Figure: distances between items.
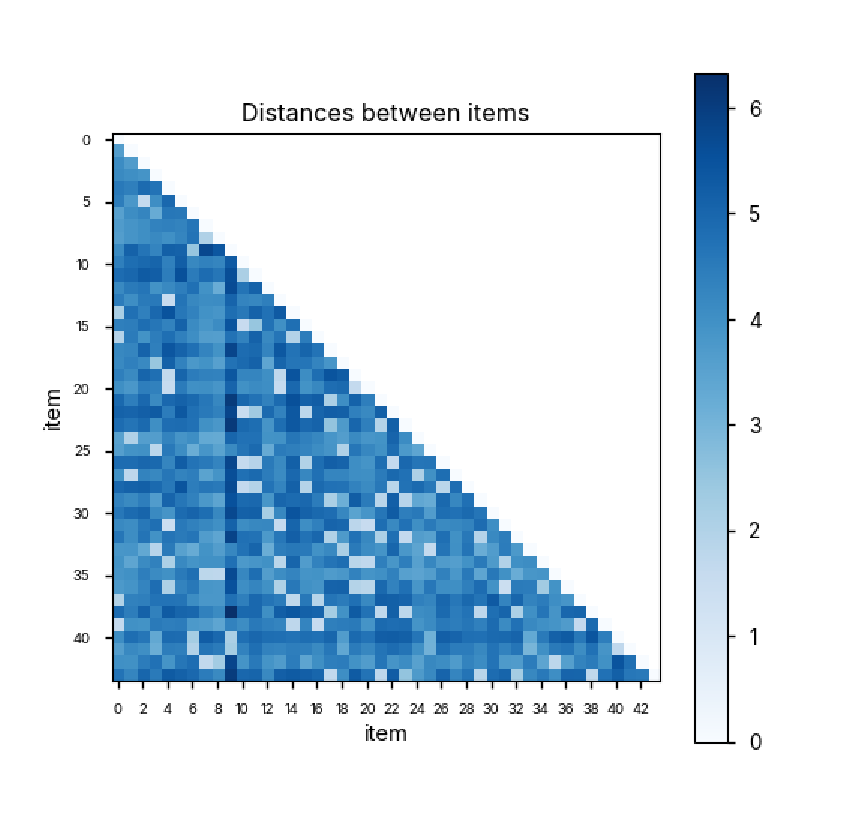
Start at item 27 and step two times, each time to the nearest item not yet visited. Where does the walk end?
24
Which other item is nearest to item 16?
39
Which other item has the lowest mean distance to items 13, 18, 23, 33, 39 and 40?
25
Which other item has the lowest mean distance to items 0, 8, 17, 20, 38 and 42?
35
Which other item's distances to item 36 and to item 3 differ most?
31
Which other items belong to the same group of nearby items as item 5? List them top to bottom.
2
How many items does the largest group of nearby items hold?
7
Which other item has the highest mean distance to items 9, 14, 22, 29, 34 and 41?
30
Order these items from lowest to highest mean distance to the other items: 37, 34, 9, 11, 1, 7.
34, 7, 1, 37, 11, 9
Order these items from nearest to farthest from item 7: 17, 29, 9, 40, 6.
29, 17, 6, 40, 9
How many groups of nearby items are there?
10
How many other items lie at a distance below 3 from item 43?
6
